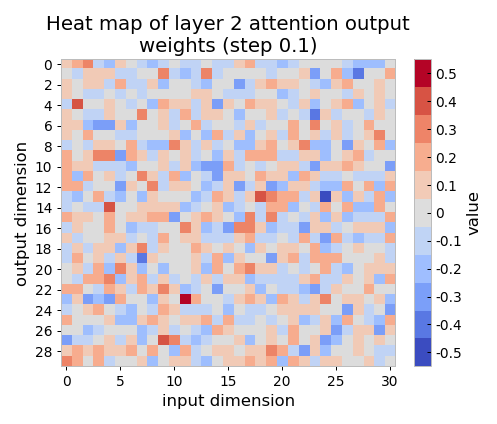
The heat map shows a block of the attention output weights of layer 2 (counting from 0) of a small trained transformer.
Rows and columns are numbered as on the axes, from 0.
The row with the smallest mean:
0
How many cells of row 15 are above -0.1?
21
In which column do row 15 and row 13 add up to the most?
19
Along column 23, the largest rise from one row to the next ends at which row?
6
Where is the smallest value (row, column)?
13, 24
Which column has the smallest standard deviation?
28
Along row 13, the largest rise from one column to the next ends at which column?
25
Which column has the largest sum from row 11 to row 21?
4
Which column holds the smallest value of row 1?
27
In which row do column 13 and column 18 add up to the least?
10
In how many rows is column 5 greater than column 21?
11
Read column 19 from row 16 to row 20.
-0.2 -0.1 0 -0.3 0.1
